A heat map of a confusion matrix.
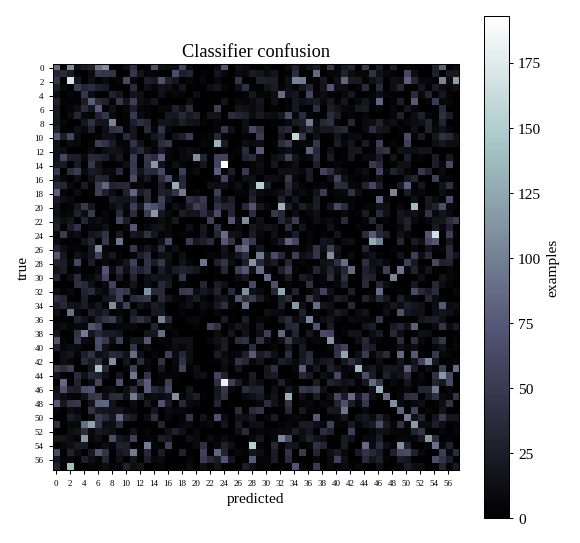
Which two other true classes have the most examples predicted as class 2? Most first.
57, 0
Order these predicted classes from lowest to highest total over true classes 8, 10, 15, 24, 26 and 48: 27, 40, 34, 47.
47, 40, 27, 34
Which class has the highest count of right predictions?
2
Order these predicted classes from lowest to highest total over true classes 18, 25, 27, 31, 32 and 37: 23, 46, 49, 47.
47, 49, 23, 46
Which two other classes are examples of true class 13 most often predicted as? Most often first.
20, 15
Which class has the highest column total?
11
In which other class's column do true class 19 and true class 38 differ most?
4
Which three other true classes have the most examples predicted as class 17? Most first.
47, 1, 18
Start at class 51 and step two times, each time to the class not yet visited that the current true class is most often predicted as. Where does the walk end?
46
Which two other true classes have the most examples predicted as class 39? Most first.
27, 3
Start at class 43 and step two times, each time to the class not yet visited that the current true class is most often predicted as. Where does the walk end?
23
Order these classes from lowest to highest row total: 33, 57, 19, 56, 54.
57, 19, 56, 33, 54
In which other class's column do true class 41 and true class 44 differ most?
55
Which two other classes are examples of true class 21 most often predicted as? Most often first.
14, 23
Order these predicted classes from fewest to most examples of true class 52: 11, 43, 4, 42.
43, 11, 4, 42
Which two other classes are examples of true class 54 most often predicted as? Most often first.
28, 49
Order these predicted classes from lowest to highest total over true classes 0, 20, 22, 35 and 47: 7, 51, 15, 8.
8, 15, 7, 51
